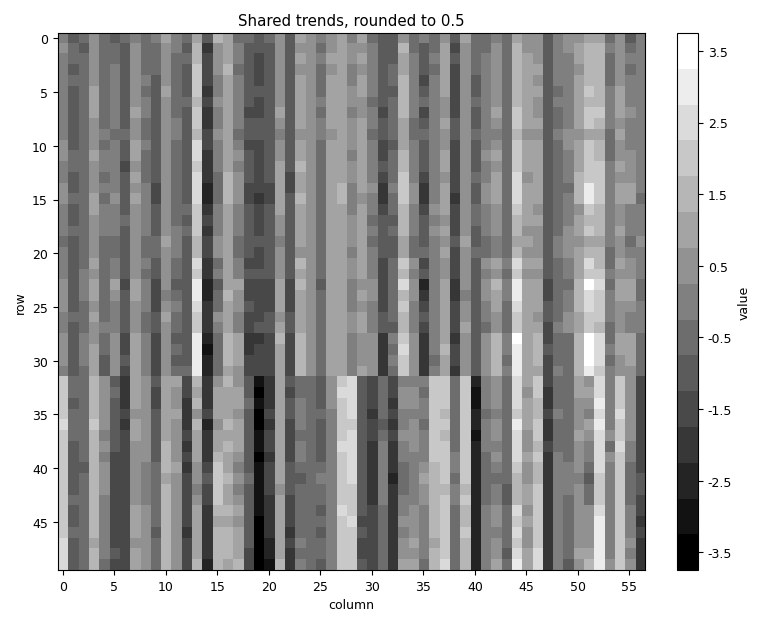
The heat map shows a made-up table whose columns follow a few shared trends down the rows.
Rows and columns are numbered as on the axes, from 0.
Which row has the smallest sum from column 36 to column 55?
0
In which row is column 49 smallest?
49
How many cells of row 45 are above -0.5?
33
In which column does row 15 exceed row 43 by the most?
51
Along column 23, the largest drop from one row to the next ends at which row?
32
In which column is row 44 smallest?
19
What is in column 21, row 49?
1.5
